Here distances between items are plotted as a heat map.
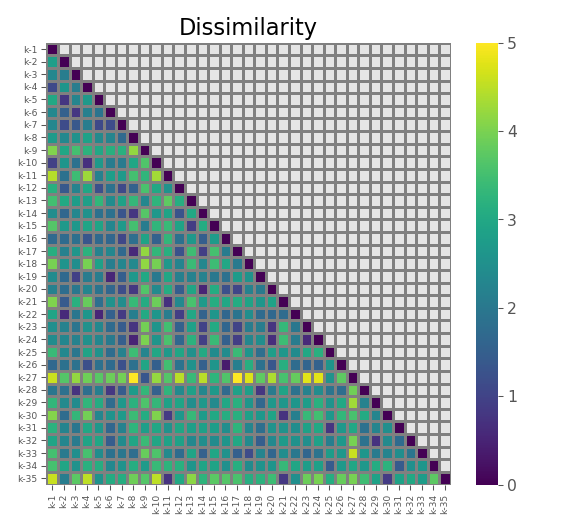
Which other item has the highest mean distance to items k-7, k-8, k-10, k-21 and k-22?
k-27
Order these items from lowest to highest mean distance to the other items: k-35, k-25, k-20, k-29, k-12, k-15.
k-20, k-12, k-25, k-29, k-15, k-35
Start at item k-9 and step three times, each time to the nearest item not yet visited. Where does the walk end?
k-31
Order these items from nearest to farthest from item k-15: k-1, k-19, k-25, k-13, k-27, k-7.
k-13, k-19, k-25, k-7, k-27, k-1
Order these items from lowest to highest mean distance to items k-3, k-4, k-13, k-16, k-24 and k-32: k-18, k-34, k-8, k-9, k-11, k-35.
k-8, k-34, k-18, k-9, k-11, k-35
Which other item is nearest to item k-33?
k-18
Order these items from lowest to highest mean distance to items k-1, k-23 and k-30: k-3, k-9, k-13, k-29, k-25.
k-3, k-29, k-25, k-13, k-9
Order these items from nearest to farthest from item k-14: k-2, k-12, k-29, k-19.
k-12, k-2, k-19, k-29
